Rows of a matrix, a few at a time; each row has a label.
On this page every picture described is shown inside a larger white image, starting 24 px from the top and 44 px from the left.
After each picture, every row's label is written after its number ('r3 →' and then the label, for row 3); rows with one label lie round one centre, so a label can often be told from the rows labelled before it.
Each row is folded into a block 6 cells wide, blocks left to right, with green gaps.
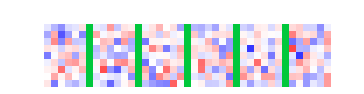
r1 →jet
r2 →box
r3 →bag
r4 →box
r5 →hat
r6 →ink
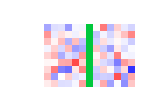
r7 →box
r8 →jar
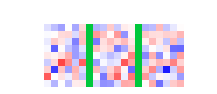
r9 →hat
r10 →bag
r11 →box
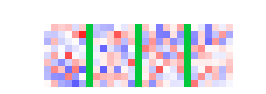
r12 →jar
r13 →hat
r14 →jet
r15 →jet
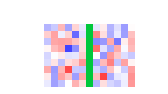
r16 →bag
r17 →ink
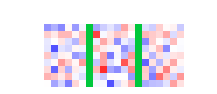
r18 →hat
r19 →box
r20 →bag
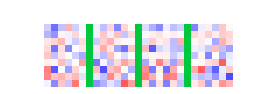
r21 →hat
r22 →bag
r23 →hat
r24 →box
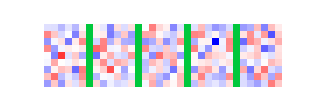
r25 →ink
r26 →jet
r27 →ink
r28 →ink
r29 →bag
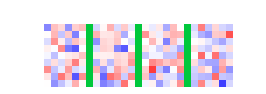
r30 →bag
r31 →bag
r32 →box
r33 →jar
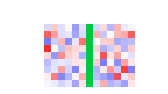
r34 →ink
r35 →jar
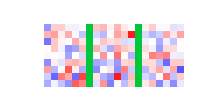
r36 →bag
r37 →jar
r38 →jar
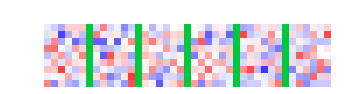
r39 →jet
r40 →ink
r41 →box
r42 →jet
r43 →box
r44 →jar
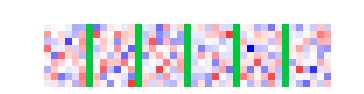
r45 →ink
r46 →box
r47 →jet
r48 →jar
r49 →hat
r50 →box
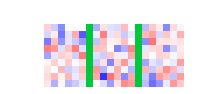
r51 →jet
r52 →bag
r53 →bag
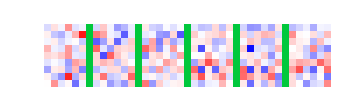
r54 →jar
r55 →ink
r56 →jet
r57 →hat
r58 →hat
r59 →box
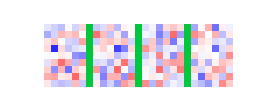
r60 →hat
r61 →bag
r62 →jet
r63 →bag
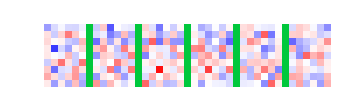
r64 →hat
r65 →jet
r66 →jet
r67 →jet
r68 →bag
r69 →ink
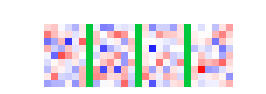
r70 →ink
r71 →hat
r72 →hat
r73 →box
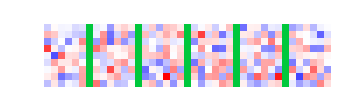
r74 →ink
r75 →jet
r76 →jar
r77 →bag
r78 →bag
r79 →bag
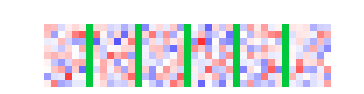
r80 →jar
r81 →ink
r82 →bag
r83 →jet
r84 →jar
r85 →box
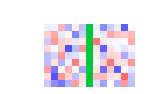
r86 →bag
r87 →hat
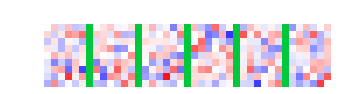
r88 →jar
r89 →bag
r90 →jar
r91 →jet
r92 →box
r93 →bag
